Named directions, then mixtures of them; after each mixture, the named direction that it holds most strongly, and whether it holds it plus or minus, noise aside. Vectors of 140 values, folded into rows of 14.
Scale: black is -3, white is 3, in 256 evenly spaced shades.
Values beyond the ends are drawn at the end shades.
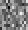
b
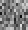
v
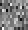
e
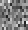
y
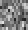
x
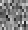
y, plus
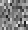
y, plus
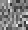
y, plus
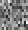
y, plus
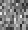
v, minus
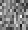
v, minus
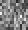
v, minus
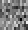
y, plus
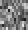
x, plus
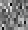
e, minus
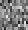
y, minus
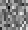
b, plus
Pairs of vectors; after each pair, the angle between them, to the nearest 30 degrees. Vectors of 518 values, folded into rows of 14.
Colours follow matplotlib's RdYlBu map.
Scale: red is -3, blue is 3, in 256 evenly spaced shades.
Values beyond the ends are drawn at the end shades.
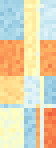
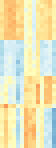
150 degrees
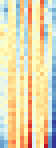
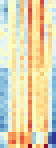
30 degrees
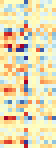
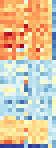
60 degrees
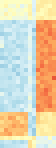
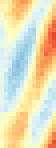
60 degrees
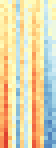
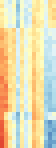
30 degrees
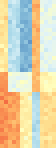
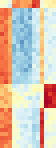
60 degrees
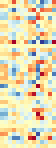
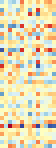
90 degrees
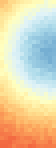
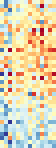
120 degrees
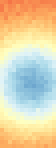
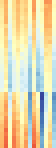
60 degrees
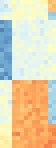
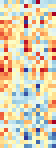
120 degrees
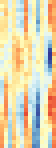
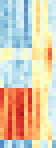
120 degrees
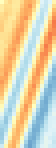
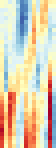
120 degrees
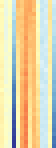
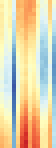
30 degrees
